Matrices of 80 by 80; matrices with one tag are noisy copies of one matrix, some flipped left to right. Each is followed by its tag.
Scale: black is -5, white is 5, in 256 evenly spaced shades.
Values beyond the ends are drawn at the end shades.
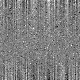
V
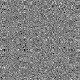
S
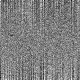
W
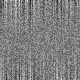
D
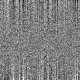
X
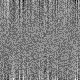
X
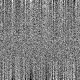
V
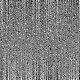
W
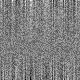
V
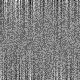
D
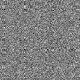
S
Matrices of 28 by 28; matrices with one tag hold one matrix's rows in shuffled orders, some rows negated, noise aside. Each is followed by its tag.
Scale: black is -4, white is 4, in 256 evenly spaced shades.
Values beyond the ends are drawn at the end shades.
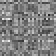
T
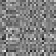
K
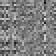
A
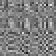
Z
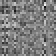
A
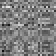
T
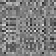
K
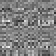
T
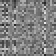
A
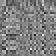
K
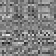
T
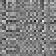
K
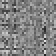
A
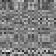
T
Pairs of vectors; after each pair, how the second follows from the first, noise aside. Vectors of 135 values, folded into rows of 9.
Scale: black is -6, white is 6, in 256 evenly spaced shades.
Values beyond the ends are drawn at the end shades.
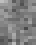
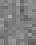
reversed, negated, shrunk.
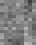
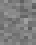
wrapped around, negated, shrunk.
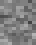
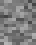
copied.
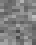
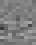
reversed, negated, partly zeroed.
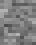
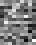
wrapped around, negated, scaled up.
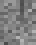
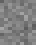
wrapped around, shrunk.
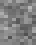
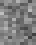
copied.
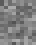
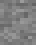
reversed, negated, shrunk.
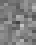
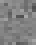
negated, partly zeroed.
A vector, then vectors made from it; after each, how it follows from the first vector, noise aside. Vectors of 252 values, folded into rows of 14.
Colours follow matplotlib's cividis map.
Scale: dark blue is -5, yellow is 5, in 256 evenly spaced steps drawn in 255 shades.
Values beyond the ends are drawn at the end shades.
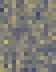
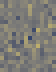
wrapped around, negated, partly zeroed.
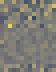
wrapped around, negated, partly zeroed.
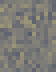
wrapped around, negated, shrunk.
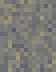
reversed, negated, shrunk.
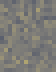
wrapped around, shrunk.
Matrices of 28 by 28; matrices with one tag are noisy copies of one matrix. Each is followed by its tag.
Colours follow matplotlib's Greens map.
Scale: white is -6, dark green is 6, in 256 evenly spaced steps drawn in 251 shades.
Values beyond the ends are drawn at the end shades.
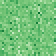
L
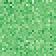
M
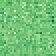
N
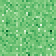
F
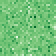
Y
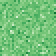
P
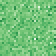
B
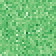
F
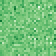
B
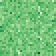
L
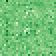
F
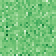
F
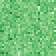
L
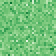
M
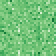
L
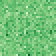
F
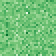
F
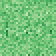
F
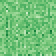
F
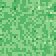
B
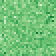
N
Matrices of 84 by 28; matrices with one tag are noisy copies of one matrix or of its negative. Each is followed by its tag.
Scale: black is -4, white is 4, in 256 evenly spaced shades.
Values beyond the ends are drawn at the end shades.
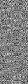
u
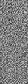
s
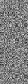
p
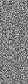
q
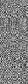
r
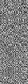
s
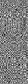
r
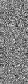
p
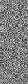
p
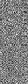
s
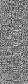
u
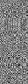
r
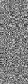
p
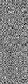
s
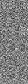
q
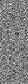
q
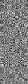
p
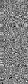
p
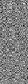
q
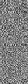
s
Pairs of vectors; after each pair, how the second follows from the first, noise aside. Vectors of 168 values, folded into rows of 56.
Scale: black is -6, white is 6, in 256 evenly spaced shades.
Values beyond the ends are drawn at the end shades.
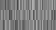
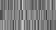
reversed.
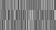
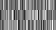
wrapped around, scaled up.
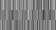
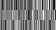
negated, scaled up.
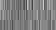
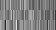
wrapped around.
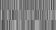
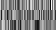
negated, scaled up.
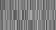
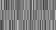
wrapped around.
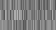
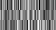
wrapped around, scaled up.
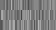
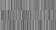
negated, shrunk.
